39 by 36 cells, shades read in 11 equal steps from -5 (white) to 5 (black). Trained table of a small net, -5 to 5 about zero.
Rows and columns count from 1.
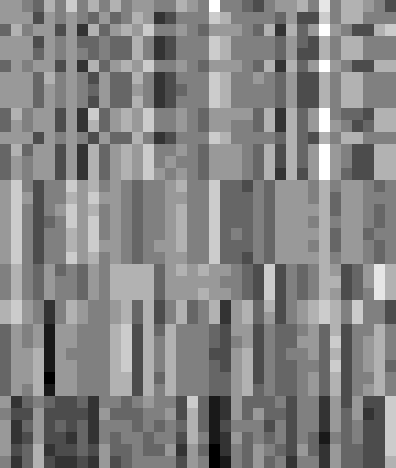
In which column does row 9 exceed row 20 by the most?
9
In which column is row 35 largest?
20
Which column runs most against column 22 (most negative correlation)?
26
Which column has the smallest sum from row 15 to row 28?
2
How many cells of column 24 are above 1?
9
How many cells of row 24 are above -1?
18
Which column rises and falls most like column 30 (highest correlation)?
27
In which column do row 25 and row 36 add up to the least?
36
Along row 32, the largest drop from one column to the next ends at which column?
6
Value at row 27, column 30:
-3
